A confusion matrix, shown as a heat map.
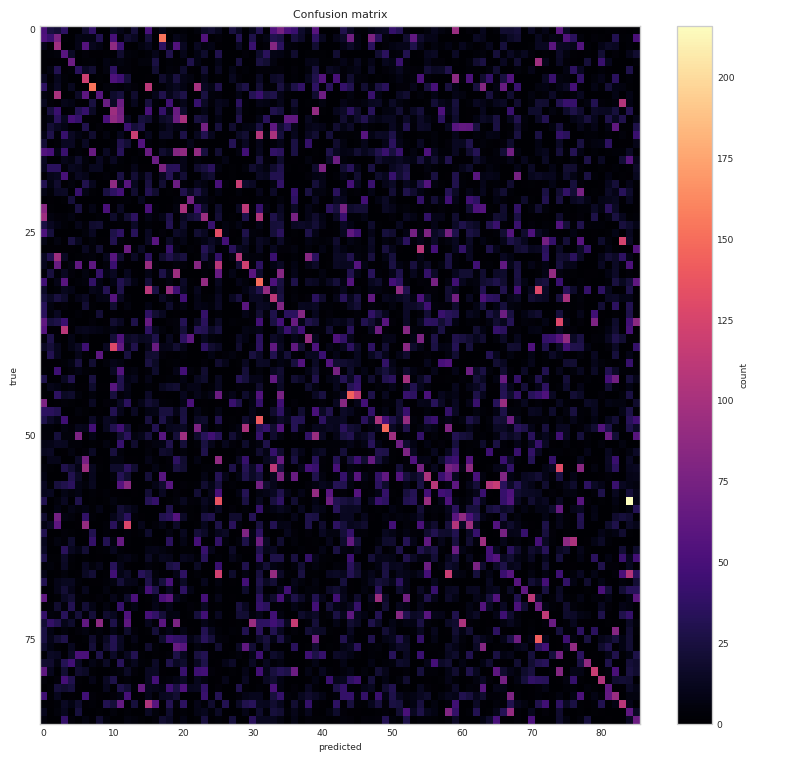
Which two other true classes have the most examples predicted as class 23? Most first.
31, 12
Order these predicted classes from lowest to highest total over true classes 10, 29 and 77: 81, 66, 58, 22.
81, 58, 66, 22
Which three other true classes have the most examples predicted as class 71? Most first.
75, 32, 4
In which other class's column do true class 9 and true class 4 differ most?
83
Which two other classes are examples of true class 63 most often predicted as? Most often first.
76, 75
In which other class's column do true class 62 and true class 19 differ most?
28
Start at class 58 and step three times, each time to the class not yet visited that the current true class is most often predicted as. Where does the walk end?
25
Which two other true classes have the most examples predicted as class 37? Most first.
35, 41
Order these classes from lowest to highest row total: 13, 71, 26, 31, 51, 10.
51, 71, 26, 13, 10, 31
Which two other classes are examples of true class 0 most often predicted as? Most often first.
59, 34
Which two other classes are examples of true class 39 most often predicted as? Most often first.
10, 52
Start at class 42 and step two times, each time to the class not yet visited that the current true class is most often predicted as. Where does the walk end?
12
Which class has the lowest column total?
26
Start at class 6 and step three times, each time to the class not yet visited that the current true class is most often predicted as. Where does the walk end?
82
